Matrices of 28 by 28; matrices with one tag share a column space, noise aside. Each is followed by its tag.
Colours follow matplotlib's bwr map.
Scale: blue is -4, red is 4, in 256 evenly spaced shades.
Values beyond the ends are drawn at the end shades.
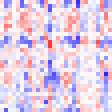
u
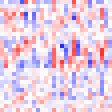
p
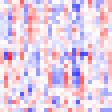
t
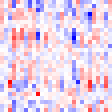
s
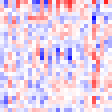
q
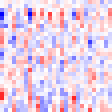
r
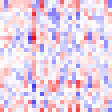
s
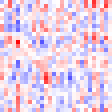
u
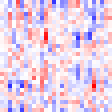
s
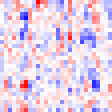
s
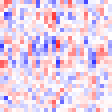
p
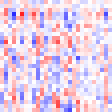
r
